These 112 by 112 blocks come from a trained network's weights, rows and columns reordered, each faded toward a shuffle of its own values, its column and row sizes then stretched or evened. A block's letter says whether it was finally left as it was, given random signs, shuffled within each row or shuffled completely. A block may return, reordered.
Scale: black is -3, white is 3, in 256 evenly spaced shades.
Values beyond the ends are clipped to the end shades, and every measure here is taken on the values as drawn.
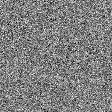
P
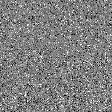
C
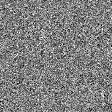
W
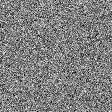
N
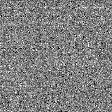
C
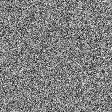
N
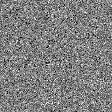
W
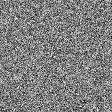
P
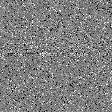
C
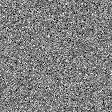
N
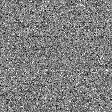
P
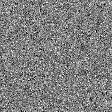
W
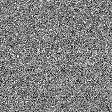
P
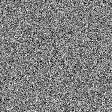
P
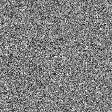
W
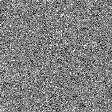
W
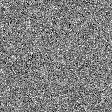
N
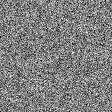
N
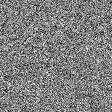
N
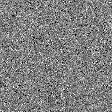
W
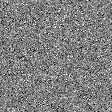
P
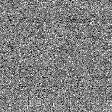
C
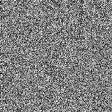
C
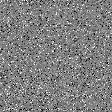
P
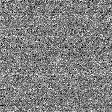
P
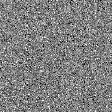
C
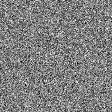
W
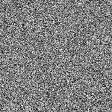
P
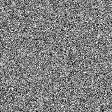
W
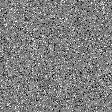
P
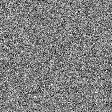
P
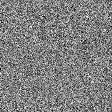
W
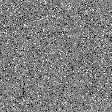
W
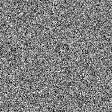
W
